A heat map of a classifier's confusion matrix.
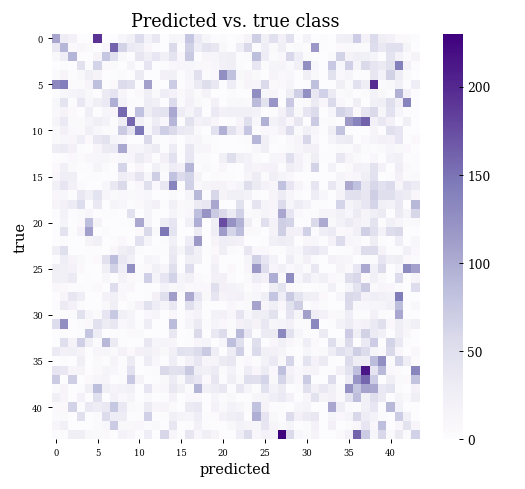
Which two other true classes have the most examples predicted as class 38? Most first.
5, 35
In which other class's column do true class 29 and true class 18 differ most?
19
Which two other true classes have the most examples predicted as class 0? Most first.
5, 37
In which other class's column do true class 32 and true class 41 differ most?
27
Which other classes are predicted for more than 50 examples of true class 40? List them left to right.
2, 7, 24, 33
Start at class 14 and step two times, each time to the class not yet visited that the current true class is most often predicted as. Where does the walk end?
35
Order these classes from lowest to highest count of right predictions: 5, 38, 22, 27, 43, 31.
22, 27, 43, 5, 38, 31
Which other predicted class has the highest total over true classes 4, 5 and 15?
38
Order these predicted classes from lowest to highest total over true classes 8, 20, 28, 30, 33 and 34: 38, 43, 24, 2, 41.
43, 2, 24, 38, 41
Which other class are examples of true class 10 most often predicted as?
20
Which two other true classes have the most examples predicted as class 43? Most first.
36, 25
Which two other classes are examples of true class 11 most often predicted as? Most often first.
24, 30
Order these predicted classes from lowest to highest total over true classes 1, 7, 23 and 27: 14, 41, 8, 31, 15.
15, 41, 8, 14, 31
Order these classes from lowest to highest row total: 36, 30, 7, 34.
30, 34, 7, 36
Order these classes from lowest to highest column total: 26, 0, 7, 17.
0, 26, 7, 17
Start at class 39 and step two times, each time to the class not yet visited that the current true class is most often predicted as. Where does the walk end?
37
